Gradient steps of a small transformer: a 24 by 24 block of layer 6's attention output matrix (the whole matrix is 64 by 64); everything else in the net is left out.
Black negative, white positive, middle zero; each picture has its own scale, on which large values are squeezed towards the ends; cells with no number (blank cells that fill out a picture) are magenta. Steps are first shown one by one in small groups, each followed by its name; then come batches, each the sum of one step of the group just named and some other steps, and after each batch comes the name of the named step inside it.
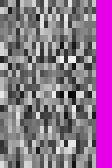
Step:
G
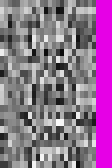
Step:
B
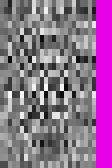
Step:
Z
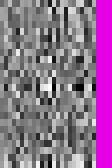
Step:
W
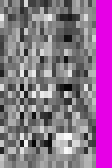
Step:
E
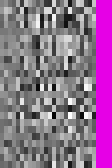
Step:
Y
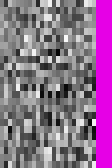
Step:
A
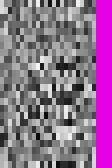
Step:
W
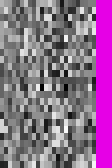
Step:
A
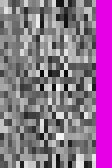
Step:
Y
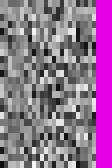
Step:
B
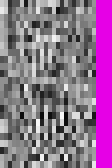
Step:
B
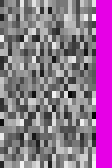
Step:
G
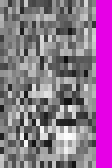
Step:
E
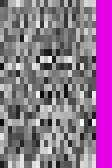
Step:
A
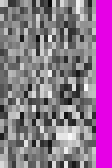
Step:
E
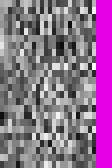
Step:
G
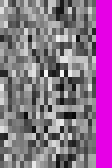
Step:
B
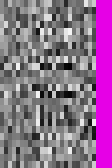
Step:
A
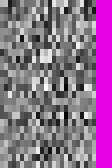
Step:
Z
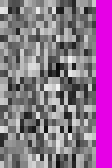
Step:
G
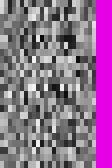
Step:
Z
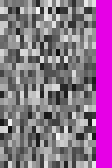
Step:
A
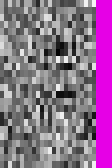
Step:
A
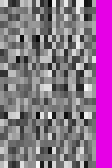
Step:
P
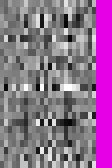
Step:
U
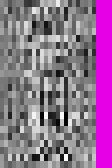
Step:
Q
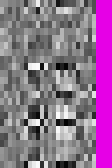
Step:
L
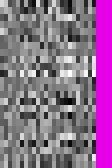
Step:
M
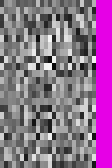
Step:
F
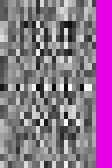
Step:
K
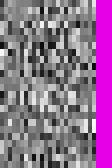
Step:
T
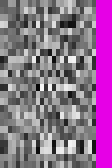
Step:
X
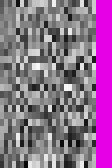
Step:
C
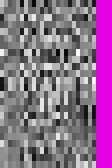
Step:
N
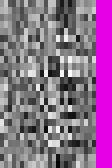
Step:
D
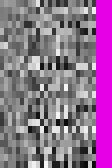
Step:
L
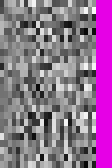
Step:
K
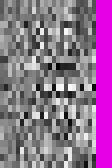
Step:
K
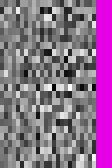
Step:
X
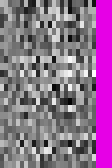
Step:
M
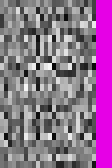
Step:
F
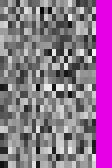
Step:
X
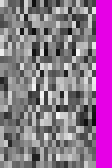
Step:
N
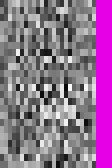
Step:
K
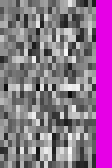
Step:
X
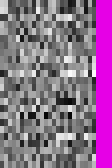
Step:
M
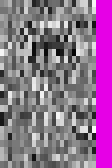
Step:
T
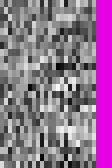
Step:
T
